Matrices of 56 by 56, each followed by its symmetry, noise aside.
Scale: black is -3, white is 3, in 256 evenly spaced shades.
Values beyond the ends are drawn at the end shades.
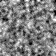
no symmetry.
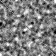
same after a half turn.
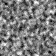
same after a half turn.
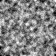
symmetric across the other diagonal.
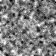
symmetric across the other diagonal.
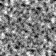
same after a half turn.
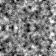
mirrored top to bottom.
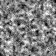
same after a half turn.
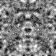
mirrored left to right.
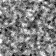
no symmetry.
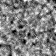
symmetric across the other diagonal.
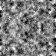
mirrored top to bottom.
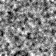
no symmetry.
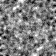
same after a half turn.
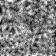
antisymmetric.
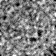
symmetric.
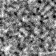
symmetric across the other diagonal.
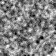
symmetric.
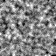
no symmetry.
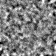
antisymmetric.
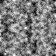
mirrored top to bottom.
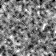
no symmetry.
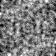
same after a half turn.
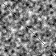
symmetric.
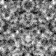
mirrored left to right.
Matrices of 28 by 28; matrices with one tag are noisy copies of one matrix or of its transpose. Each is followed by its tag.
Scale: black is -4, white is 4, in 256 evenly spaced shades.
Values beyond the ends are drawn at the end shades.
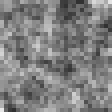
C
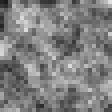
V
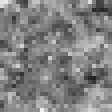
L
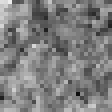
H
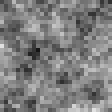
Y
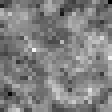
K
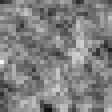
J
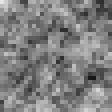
L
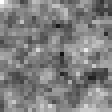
L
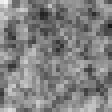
H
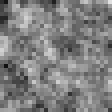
V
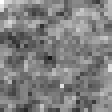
H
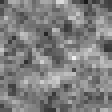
J
